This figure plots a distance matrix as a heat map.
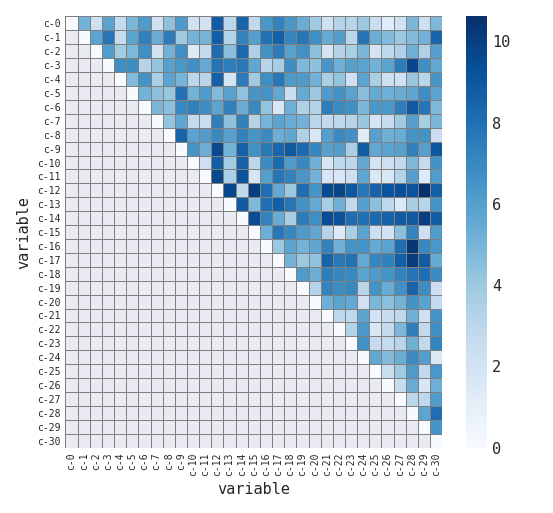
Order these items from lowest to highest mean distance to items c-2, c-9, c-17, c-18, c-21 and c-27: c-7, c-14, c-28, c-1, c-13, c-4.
c-7, c-4, c-13, c-1, c-28, c-14
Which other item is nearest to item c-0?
c-26
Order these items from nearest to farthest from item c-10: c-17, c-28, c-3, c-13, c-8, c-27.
c-27, c-13, c-28, c-8, c-3, c-17
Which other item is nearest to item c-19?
c-30
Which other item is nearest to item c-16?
c-3
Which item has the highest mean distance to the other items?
c-12
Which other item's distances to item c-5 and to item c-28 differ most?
c-18
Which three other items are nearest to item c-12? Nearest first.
c-14, c-18, c-5
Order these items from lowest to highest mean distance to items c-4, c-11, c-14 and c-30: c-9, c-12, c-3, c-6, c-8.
c-8, c-6, c-3, c-9, c-12
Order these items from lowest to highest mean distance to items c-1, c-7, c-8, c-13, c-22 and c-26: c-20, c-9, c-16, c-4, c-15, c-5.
c-4, c-15, c-20, c-5, c-9, c-16
